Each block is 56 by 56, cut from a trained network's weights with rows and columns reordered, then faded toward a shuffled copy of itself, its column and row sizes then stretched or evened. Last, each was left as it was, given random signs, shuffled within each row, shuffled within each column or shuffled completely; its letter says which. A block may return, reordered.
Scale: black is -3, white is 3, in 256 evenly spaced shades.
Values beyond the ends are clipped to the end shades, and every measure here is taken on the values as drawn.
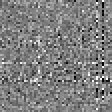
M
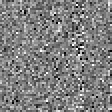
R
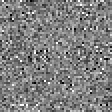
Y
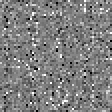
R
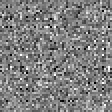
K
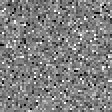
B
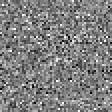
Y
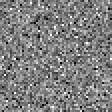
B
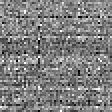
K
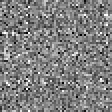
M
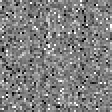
R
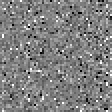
R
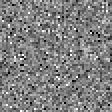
B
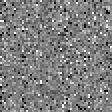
R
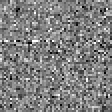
K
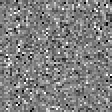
R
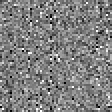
R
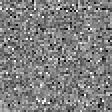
Y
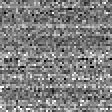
Y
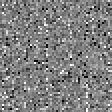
R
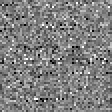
Y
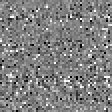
M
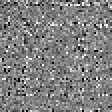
M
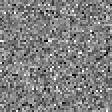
Y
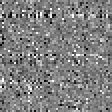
K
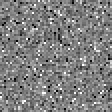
B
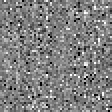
R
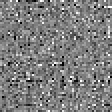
M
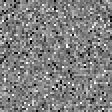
B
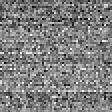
Y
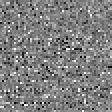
Y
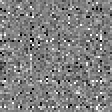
K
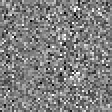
R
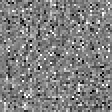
R
